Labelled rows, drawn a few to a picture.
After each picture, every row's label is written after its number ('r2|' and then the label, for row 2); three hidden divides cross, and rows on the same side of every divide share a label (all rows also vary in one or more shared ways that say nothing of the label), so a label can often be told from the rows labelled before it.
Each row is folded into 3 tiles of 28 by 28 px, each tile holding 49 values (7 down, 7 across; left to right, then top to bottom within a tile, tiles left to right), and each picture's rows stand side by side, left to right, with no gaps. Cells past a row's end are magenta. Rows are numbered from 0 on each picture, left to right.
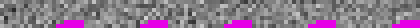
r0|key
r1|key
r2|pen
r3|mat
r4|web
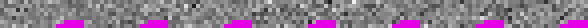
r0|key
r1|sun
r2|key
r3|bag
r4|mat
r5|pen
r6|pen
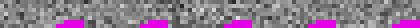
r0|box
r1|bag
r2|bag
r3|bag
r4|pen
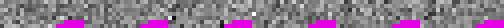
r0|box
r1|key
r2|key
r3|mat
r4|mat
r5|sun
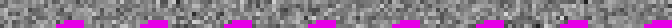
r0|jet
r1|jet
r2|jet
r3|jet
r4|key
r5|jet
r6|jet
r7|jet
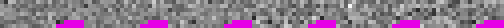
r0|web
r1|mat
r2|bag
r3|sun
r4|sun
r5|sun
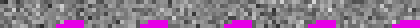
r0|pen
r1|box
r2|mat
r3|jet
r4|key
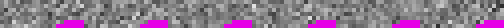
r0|pen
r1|box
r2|jet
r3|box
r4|mat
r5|jet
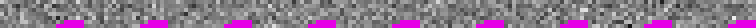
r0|web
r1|mat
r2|key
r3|key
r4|bag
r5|mat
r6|web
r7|pen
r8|key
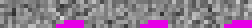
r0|key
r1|pen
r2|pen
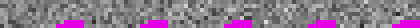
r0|jet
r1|bag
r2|sun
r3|pen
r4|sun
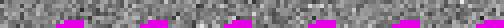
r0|sun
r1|sun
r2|sun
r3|mat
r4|pen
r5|mat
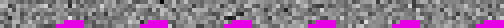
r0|key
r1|mat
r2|bag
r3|jet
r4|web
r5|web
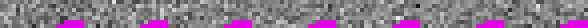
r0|jet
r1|mat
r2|box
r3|box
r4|box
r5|bag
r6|sun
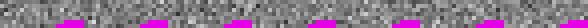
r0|pen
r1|box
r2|mat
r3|key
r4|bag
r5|pen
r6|key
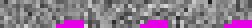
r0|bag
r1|pen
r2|web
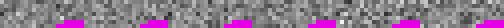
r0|pen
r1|sun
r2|pen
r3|mat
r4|sun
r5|pen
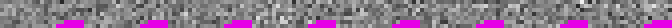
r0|mat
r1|bag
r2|web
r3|bag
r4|bag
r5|pen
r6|sun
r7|sun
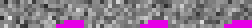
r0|mat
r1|key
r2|sun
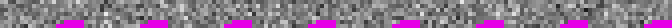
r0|sun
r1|web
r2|sun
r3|pen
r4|bag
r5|jet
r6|sun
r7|pen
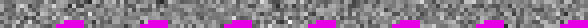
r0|web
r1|bag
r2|box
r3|key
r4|key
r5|pen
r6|jet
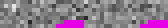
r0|sun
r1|mat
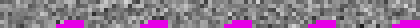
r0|mat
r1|mat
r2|sun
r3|jet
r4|sun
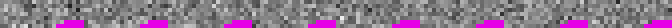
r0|key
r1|box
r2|key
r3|web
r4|mat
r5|jet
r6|bag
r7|box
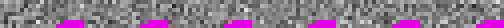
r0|pen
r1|bag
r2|web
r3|box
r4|box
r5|box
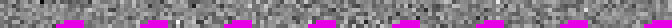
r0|web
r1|web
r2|key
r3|box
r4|sun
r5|bag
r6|web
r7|bag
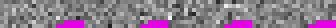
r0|sun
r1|sun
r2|jet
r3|box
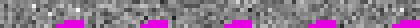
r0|jet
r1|mat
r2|pen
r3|key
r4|box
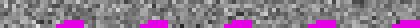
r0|sun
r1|pen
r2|mat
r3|box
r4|key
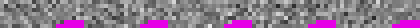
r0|jet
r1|jet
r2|web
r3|web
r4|sun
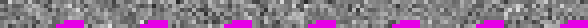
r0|mat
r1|key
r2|jet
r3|mat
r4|web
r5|sun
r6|box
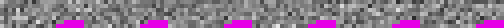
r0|pen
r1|web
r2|pen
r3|web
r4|sun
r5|mat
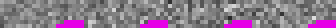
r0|web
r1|box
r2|pen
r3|sun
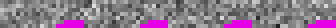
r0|jet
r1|mat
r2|sun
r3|box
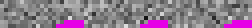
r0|mat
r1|mat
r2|key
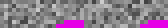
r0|bag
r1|mat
